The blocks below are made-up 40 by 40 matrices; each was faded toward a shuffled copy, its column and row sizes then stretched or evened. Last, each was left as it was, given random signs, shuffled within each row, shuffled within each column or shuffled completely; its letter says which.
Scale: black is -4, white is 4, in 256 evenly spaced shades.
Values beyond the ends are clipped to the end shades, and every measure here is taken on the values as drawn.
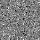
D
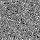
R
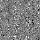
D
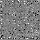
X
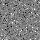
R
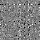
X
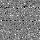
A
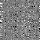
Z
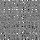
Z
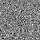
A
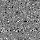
A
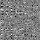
Z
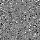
D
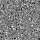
R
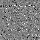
A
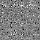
X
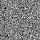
X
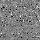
A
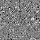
A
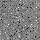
R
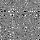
X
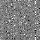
D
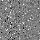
D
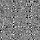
Z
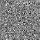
X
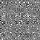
Z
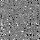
X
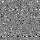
A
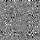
Z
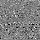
A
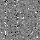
D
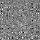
Z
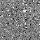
X
